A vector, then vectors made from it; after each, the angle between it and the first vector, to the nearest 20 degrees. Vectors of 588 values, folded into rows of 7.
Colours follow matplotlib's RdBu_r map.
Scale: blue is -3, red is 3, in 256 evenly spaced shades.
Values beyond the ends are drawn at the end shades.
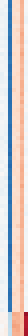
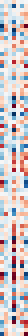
80 degrees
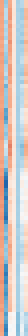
120 degrees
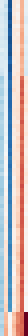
20 degrees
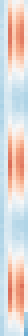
100 degrees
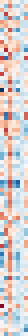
120 degrees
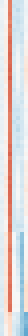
160 degrees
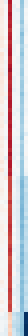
160 degrees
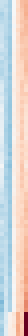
40 degrees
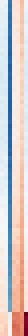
20 degrees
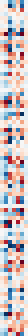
80 degrees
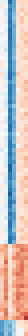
60 degrees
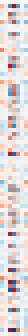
100 degrees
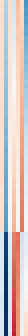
80 degrees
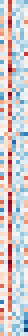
140 degrees
